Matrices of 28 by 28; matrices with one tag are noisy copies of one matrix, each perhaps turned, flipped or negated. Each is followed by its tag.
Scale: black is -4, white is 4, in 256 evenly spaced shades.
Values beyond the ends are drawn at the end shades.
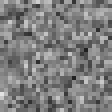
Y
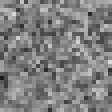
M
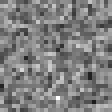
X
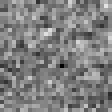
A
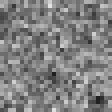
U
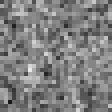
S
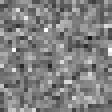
X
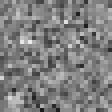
U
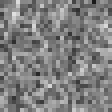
Y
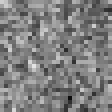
A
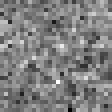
A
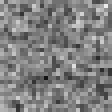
S
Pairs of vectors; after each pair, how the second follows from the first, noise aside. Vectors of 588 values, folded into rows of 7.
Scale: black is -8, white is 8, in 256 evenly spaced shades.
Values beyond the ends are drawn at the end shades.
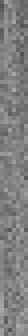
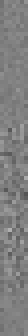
negated, partly zeroed.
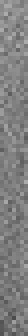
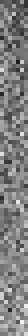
reversed, scaled up.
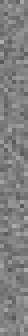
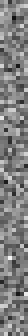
reversed, scaled up.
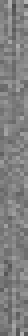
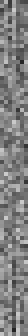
reversed, scaled up.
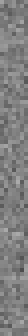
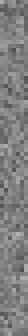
copied.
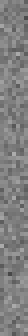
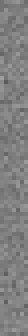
wrapped around, negated, shrunk.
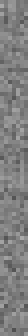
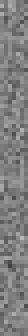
copied.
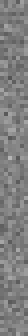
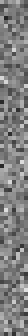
wrapped around, scaled up.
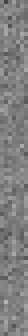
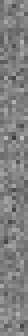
wrapped around.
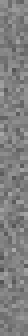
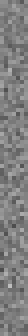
copied.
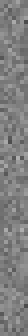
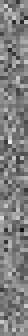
negated, scaled up.
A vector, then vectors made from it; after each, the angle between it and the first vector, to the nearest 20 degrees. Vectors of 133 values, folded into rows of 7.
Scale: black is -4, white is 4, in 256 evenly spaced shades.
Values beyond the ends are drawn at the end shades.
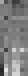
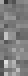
60 degrees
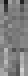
100 degrees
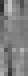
80 degrees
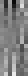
80 degrees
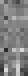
40 degrees
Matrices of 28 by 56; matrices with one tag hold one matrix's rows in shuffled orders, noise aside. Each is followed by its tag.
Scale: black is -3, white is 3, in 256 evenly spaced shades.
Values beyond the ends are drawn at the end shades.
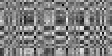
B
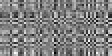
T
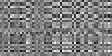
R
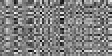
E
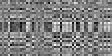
R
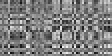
R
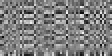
B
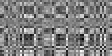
B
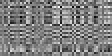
R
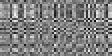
T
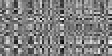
E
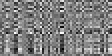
E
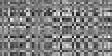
R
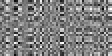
E
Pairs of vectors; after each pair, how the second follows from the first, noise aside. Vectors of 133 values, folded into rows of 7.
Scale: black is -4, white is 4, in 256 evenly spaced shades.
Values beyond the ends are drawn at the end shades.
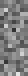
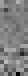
negated, partly zeroed.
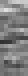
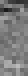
negated, partly zeroed.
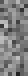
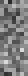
wrapped around, negated.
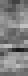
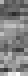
wrapped around, negated.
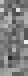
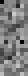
wrapped around, negated.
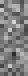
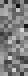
wrapped around, negated.
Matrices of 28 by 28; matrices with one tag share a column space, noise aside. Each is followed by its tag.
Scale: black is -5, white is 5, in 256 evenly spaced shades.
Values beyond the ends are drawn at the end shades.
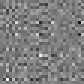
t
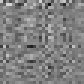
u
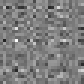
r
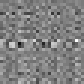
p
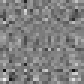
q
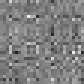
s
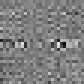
p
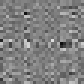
p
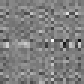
p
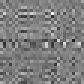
p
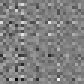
t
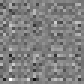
t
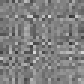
s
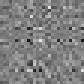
r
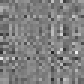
s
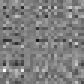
r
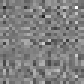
r
